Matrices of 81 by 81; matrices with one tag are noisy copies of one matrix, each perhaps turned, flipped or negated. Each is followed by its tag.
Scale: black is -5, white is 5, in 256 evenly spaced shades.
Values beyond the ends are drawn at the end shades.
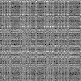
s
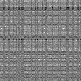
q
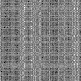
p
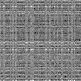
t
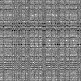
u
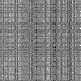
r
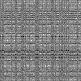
u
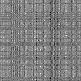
u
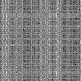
p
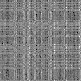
s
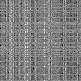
r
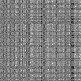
q
